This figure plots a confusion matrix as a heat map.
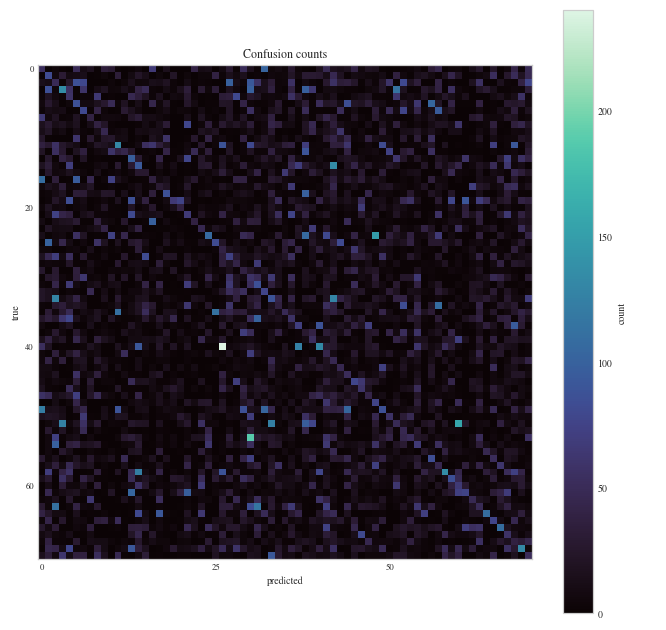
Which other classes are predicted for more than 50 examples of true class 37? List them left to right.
40, 47, 68
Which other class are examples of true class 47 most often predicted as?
5
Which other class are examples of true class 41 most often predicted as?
30
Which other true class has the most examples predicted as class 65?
11
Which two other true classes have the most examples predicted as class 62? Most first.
17, 66
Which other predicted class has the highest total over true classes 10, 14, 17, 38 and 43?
42
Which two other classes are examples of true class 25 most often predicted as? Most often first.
1, 43
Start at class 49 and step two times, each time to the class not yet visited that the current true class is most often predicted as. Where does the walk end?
32
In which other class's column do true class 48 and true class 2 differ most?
27
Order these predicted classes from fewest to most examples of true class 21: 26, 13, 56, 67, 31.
56, 31, 26, 67, 13
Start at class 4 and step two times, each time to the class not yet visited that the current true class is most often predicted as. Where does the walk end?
31
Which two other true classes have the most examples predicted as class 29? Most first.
49, 38
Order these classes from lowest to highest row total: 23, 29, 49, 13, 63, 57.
29, 23, 57, 13, 63, 49
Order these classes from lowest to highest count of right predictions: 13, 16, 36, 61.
16, 36, 61, 13
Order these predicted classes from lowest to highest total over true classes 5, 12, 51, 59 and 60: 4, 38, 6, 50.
4, 50, 6, 38
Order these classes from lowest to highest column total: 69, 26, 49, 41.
49, 69, 26, 41
